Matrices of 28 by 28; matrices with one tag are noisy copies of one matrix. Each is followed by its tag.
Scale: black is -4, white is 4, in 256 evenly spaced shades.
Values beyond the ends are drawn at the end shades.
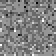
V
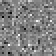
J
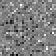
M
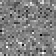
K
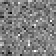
J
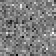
M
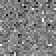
V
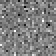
V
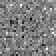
M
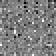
V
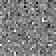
V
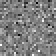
V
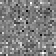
K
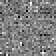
K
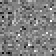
J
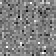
K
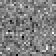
M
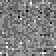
K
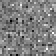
M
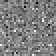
V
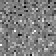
V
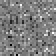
M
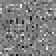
M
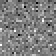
V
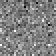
V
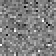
V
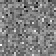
V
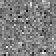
K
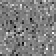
M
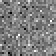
J
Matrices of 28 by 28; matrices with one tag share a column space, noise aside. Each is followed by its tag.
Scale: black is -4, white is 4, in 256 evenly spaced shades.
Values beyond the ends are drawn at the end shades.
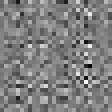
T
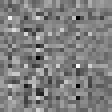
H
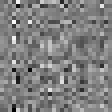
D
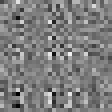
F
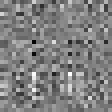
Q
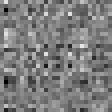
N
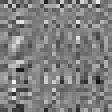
D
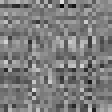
D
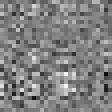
Q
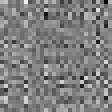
T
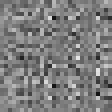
H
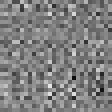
Q
